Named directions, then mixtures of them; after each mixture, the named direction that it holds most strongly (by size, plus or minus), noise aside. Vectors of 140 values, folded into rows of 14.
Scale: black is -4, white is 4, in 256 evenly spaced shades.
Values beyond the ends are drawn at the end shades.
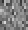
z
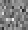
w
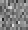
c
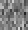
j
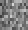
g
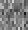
j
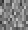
z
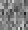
j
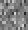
j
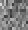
g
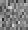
c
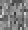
g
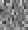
z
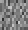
c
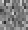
z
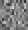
z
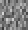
w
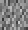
c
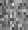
g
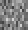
w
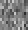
j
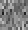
j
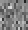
c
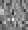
z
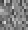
z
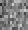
g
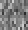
j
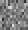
c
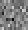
w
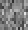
j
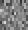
z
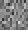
z
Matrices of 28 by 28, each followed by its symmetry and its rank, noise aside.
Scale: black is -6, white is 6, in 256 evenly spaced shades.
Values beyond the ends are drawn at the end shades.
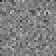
symmetric, rank six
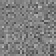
no symmetry, rank six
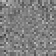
no symmetry, rank seven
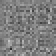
no symmetry, rank six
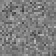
symmetric, rank seven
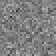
symmetric, rank seven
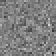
symmetric, rank six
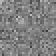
symmetric, rank six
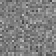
no symmetry, rank six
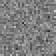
symmetric, rank seven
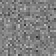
symmetric, rank seven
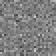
no symmetry, rank seven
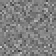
antisymmetric, rank six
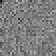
symmetric, rank seven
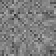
symmetric, rank six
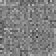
symmetric, rank seven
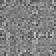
no symmetry, rank six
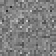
symmetric, rank seven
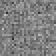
no symmetry, rank seven
